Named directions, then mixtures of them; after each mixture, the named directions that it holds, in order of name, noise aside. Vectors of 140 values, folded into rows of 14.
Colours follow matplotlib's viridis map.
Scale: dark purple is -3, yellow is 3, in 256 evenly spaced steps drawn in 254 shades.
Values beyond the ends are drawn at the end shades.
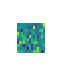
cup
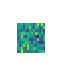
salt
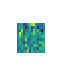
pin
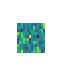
cup, salt.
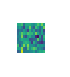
salt.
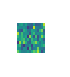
cup.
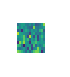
cup.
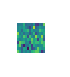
cup, salt.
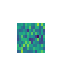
salt.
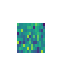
cup.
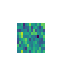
cup, pin, salt.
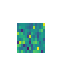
cup.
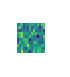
cup, pin, salt.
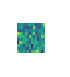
cup, pin.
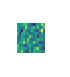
cup, pin, salt.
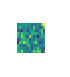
cup, salt.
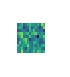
cup, pin, salt.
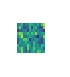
cup, pin, salt.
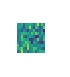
salt.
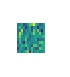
pin.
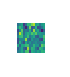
pin, salt.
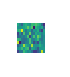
cup.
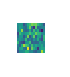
cup, pin, salt.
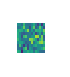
salt.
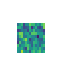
cup, pin, salt.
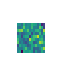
cup, salt.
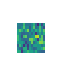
salt.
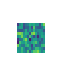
cup, pin, salt.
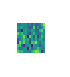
cup.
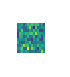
cup, pin, salt.
